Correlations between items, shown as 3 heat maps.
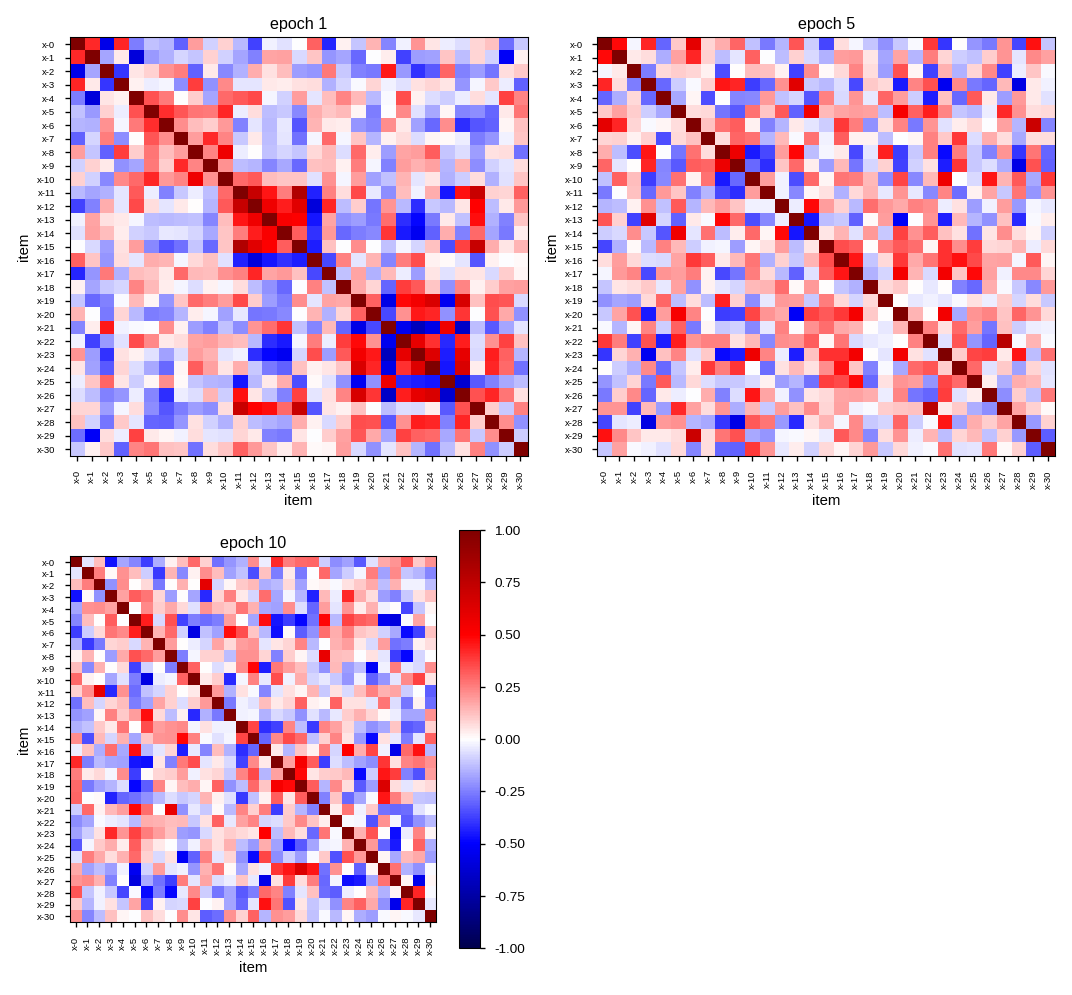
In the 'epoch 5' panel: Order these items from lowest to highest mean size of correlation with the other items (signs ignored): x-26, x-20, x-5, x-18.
x-18, x-26, x-5, x-20
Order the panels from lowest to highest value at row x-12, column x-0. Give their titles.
epoch 1, epoch 10, epoch 5
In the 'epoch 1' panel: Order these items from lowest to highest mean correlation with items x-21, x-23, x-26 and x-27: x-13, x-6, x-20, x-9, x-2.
x-6, x-2, x-9, x-13, x-20
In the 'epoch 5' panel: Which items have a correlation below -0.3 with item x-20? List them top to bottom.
x-3, x-8, x-9, x-13
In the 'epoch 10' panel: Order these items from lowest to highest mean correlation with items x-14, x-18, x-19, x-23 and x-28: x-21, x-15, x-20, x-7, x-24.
x-24, x-20, x-21, x-7, x-15
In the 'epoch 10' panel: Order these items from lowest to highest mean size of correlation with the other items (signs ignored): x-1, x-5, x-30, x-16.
x-30, x-1, x-16, x-5
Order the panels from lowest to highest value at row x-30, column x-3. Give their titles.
epoch 1, epoch 5, epoch 10
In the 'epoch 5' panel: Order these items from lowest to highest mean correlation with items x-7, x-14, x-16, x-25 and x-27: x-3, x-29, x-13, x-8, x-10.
x-13, x-3, x-8, x-29, x-10
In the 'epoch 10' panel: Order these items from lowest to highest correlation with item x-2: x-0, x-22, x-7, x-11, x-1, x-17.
x-7, x-17, x-22, x-0, x-1, x-11
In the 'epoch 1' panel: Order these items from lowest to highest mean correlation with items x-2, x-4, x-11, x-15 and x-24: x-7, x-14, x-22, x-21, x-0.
x-0, x-21, x-7, x-14, x-22
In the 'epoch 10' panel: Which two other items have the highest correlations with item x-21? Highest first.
x-8, x-5
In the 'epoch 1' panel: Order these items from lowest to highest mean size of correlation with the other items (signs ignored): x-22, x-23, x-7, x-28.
x-7, x-28, x-22, x-23
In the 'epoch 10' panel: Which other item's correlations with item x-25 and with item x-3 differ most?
x-11
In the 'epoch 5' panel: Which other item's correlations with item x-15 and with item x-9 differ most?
x-23
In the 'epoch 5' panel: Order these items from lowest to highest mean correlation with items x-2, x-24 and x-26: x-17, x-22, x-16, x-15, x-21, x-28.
x-22, x-28, x-21, x-15, x-17, x-16
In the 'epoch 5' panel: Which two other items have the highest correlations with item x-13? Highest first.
x-3, x-8
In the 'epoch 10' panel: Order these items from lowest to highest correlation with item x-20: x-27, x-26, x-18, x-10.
x-10, x-18, x-27, x-26
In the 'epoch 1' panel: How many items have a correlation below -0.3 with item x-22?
5
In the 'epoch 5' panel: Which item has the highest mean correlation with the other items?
x-16
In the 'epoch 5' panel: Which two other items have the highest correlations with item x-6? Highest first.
x-29, x-0
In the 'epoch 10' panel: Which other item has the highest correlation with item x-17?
x-19
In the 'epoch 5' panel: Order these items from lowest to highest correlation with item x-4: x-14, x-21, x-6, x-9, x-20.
x-14, x-9, x-21, x-6, x-20
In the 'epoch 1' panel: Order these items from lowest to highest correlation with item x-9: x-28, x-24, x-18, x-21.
x-21, x-28, x-18, x-24
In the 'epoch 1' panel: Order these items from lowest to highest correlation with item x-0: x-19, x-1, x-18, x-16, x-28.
x-19, x-18, x-28, x-16, x-1
